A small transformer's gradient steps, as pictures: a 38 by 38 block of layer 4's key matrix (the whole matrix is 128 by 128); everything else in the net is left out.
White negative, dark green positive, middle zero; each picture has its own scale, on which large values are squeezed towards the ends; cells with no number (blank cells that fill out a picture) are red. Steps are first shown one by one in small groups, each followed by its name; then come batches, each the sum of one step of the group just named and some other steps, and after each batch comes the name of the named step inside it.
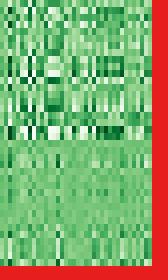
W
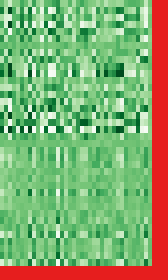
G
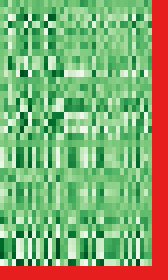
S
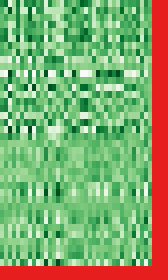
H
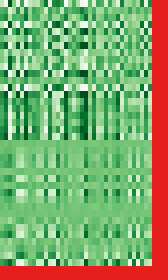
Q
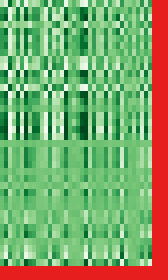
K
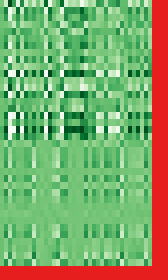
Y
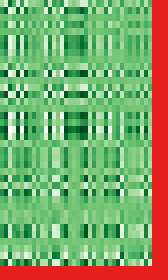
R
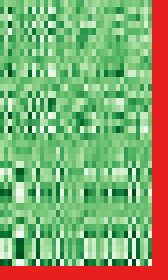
G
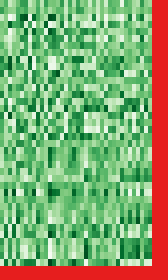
S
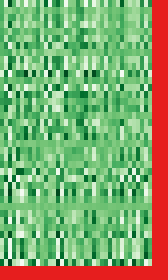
Q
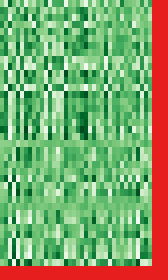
K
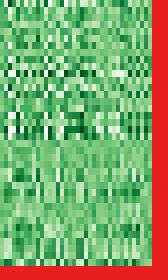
Y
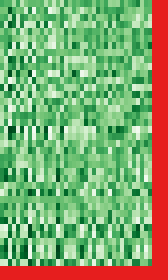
W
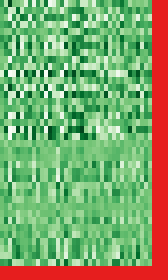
Y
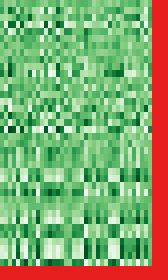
G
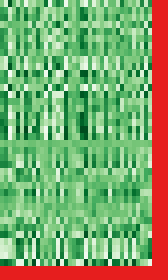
K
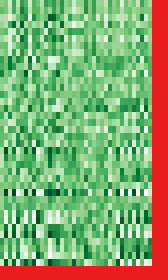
S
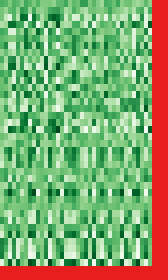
S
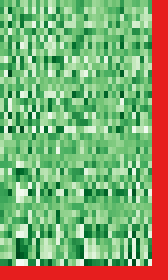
G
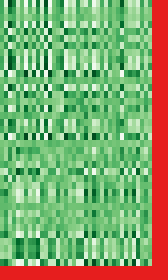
Q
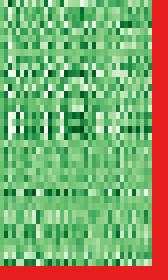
Y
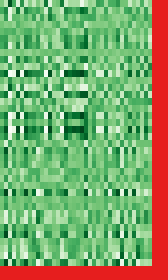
Y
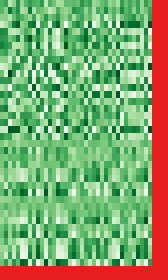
H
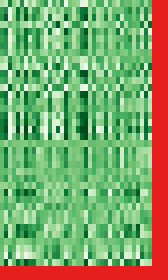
K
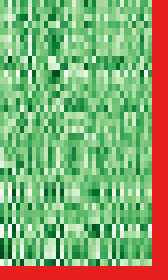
S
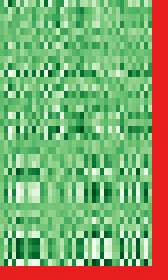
Y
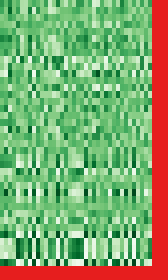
H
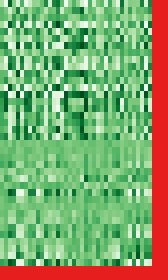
Q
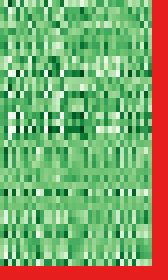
Y
